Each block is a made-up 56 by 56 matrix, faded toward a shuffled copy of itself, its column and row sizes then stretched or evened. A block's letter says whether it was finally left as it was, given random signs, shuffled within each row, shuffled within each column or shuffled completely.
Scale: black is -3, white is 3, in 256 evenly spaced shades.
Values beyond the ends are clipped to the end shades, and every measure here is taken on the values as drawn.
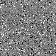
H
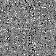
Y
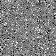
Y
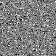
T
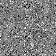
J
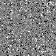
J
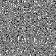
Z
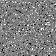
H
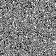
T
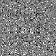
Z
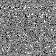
H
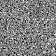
H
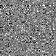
Z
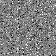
Y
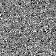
H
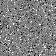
T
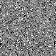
J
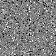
Y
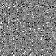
Z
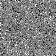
Y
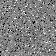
T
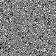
Y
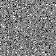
J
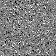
Y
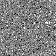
J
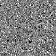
Z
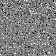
H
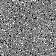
T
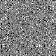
Z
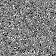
T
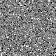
T
